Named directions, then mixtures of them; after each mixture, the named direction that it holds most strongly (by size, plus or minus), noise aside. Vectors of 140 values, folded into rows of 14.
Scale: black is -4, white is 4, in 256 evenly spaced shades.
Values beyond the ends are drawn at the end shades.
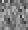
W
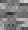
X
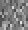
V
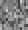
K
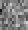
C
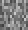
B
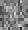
K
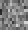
C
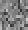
K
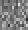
V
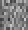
B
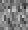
W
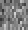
V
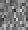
V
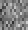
C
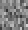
K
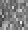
V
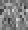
W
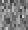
W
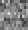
W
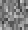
K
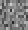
C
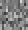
K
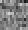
X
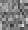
K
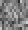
K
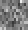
K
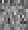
W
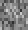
K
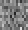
B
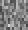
B
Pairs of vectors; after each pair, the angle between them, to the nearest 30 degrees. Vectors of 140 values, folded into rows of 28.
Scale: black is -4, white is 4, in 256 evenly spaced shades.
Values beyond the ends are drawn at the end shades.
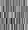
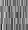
90 degrees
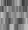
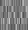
120 degrees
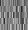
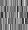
90 degrees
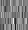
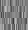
150 degrees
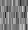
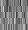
60 degrees
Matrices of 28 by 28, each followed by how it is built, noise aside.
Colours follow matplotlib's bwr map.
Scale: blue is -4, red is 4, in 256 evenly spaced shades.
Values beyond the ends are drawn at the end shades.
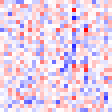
uneven columns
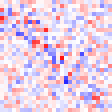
banded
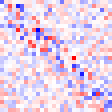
banded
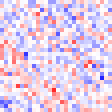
Toeplitz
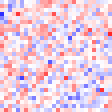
Hankel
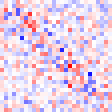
banded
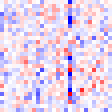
uneven columns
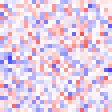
Toeplitz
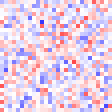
Hankel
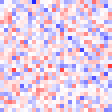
Toeplitz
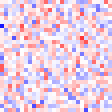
Toeplitz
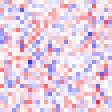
Hankel
